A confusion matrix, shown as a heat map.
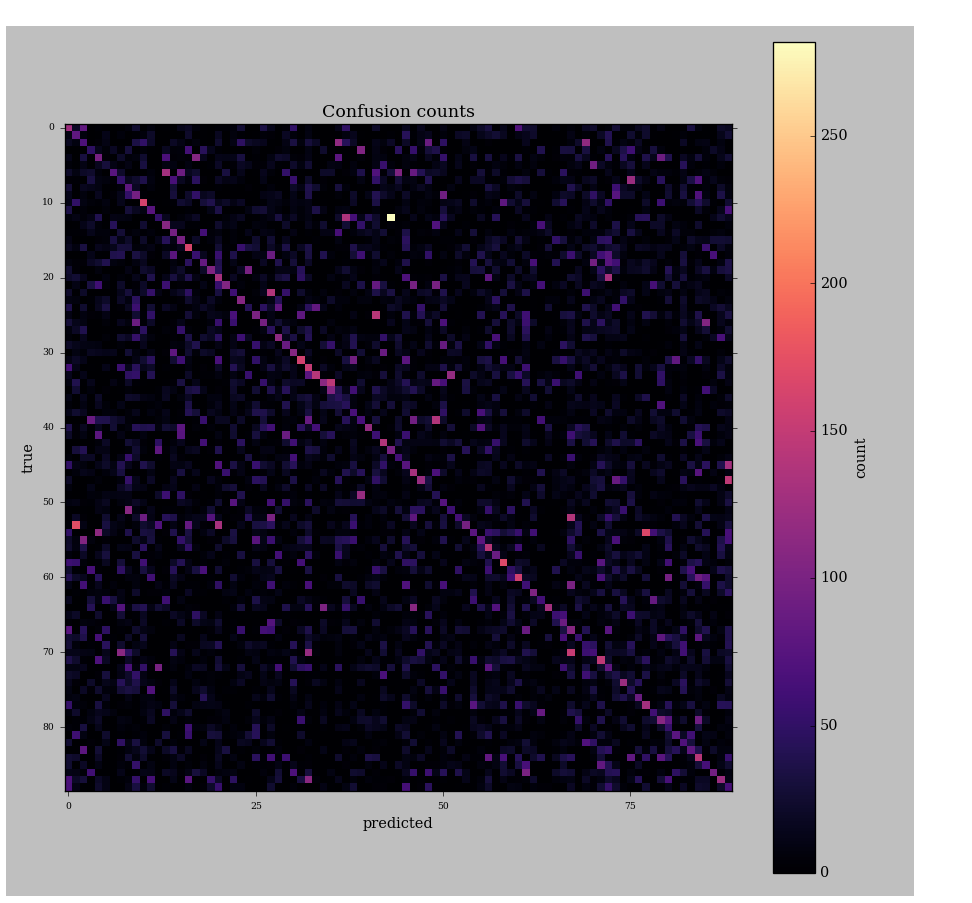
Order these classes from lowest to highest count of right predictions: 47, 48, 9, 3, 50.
48, 3, 50, 9, 47
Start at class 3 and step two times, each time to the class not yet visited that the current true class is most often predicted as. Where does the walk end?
49
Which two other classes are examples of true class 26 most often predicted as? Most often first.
85, 9
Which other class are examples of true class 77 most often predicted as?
54
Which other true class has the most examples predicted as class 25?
55
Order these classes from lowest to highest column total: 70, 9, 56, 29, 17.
17, 29, 70, 9, 56
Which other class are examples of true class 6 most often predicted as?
13
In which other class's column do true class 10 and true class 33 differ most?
51
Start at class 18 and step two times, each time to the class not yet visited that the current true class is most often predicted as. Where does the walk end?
67
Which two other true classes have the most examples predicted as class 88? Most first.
47, 45
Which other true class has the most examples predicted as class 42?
30
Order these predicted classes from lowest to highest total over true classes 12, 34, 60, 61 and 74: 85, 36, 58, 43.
58, 36, 85, 43
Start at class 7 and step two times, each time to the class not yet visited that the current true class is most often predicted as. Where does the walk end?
11
